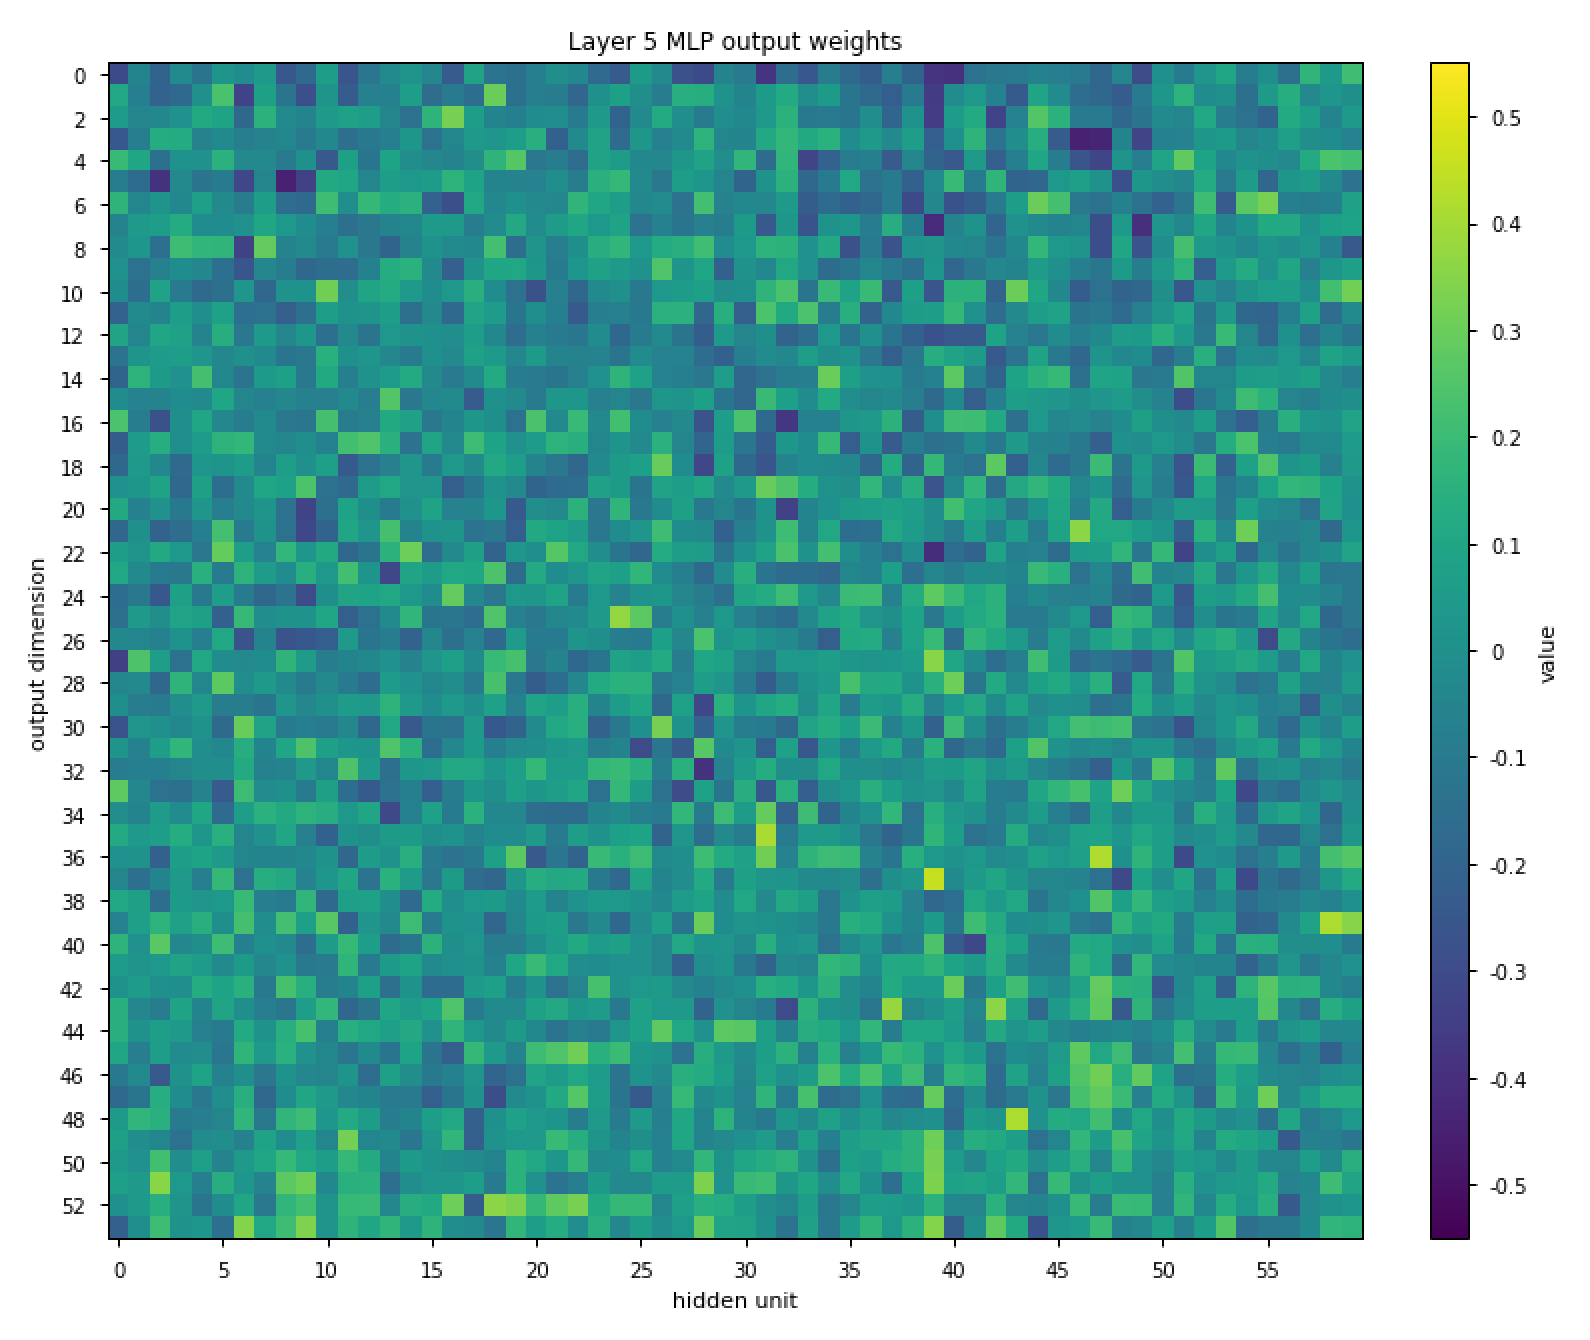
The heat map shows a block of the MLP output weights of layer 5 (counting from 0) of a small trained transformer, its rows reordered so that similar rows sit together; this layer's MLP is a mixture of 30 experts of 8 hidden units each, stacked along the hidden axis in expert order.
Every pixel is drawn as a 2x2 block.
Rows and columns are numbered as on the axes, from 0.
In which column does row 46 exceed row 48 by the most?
40
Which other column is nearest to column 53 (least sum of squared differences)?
50
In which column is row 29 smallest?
28
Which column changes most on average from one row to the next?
39
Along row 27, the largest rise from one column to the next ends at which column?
1
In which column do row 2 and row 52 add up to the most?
16
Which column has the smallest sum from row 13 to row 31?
51
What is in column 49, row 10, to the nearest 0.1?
-0.2
